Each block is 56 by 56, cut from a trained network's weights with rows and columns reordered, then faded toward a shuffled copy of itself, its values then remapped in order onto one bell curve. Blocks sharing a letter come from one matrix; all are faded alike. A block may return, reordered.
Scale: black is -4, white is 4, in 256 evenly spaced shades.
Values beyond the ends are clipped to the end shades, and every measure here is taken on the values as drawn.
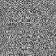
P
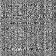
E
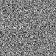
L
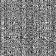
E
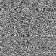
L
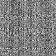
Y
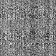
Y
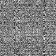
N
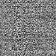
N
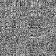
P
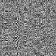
P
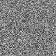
L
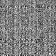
E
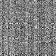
Y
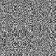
P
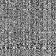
E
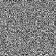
L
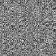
P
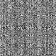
Y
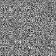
P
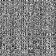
E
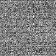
N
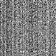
Y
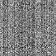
Y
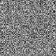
P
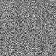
L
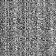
E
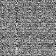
N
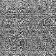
N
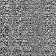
N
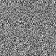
L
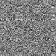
L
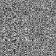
P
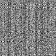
Y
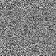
L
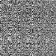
N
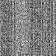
E
